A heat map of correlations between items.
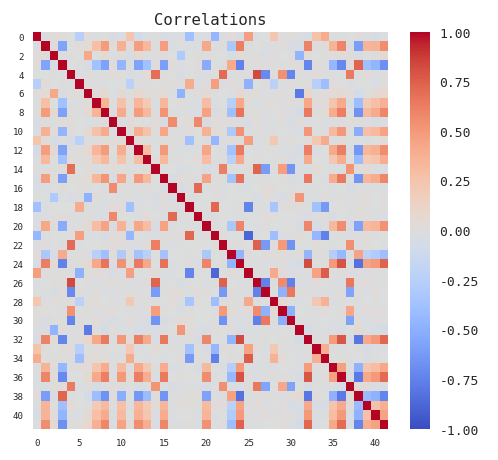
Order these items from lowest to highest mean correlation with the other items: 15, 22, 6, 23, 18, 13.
23, 18, 6, 22, 13, 15
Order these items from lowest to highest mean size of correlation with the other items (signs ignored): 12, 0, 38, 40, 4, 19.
19, 0, 4, 40, 12, 38
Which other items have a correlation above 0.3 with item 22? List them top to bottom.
4, 14, 26, 29, 37
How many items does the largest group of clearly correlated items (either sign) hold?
18
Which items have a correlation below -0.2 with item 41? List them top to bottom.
3, 23, 38
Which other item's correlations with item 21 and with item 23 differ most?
25
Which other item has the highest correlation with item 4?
26
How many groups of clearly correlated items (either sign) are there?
5
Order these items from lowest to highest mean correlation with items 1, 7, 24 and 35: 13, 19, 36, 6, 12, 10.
19, 6, 13, 10, 12, 36
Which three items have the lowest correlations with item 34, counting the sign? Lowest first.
21, 18, 5
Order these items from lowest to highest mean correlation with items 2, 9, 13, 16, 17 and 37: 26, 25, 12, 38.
38, 25, 12, 26
